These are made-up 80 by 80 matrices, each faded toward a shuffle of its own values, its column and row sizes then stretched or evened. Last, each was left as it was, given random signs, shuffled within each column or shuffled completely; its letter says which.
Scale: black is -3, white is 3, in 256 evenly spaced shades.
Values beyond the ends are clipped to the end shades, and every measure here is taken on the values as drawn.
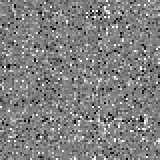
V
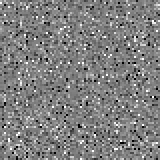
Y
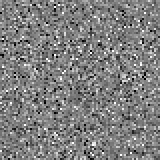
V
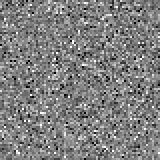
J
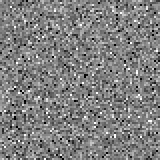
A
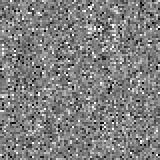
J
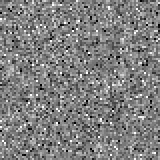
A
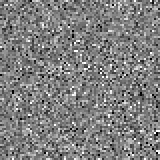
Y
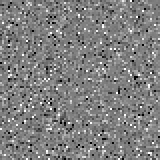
J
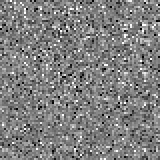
Y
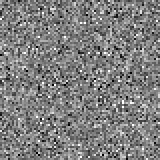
V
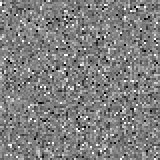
J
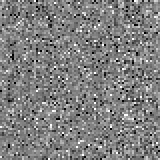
Y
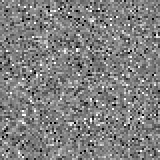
Y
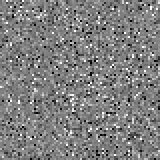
V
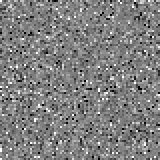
Y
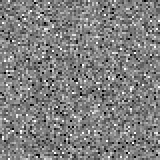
A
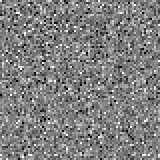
Y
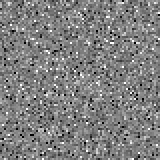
A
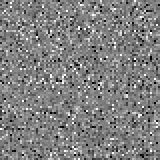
V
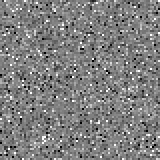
A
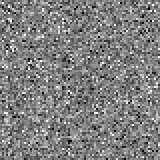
Y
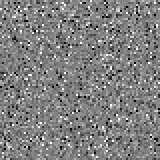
Y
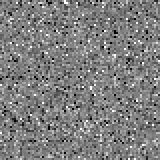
V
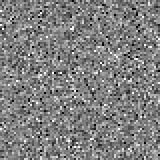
J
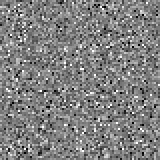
V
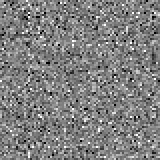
Y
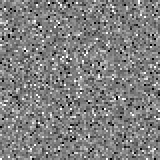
A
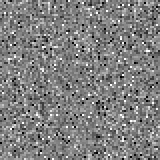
J
